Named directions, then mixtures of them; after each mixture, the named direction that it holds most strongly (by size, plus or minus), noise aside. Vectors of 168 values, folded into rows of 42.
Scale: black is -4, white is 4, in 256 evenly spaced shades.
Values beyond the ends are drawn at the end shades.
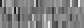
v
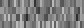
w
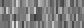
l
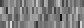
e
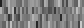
e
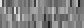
v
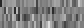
v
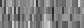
v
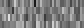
w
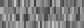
w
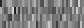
v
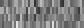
w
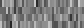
v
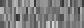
w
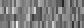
l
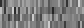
v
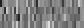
v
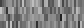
e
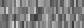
l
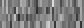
w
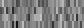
l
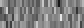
e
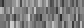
l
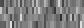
e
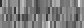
w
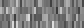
l
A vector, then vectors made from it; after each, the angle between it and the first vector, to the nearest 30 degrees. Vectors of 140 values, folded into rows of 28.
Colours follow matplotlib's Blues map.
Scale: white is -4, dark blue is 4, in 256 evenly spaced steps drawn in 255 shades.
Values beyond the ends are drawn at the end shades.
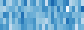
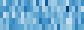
150 degrees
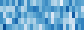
120 degrees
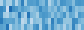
90 degrees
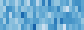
60 degrees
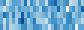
30 degrees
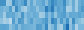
60 degrees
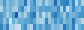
60 degrees
